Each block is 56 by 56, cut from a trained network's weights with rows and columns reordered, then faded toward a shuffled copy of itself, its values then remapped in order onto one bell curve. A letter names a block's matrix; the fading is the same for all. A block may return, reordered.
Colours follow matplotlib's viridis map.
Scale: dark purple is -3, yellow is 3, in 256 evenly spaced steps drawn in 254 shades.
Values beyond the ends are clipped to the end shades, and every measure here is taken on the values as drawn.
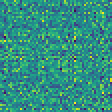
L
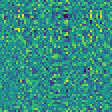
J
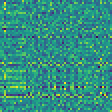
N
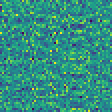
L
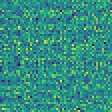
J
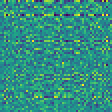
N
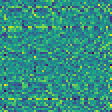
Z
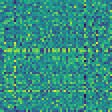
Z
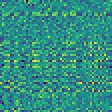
N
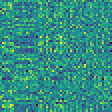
L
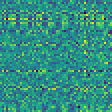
N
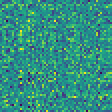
L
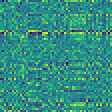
N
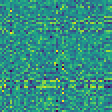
Z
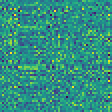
L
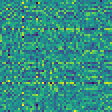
Z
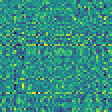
Z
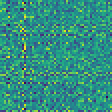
Z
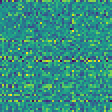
N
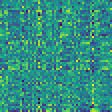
Z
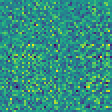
J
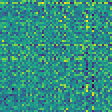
Z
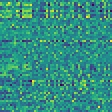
N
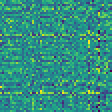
Z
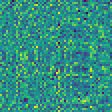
L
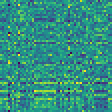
Z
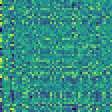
Z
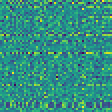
N
